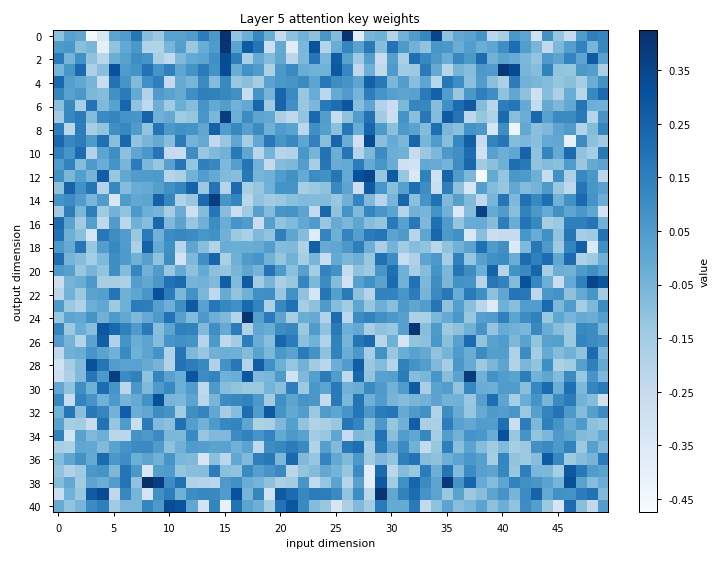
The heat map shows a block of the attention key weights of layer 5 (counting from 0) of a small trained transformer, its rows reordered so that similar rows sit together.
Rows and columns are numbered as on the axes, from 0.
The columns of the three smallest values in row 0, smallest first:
3, 27, 4
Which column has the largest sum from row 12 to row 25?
42
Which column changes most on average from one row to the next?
32
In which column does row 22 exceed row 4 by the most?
10
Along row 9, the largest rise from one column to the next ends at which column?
28
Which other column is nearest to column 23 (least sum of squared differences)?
2
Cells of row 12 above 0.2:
5
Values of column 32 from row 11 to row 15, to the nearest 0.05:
-0.3 -0.35 0.2 -0.1 -0.05
